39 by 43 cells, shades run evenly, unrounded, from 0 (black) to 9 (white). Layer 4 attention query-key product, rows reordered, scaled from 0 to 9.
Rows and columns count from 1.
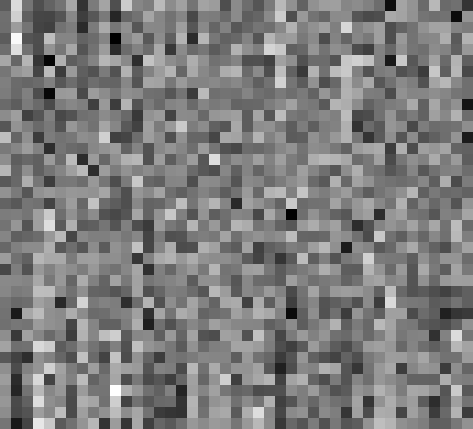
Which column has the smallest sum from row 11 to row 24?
14
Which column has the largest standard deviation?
5
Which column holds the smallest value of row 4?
11
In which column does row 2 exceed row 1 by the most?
36
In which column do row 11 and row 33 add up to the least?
3
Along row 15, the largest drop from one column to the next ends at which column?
8
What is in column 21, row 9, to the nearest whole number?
4
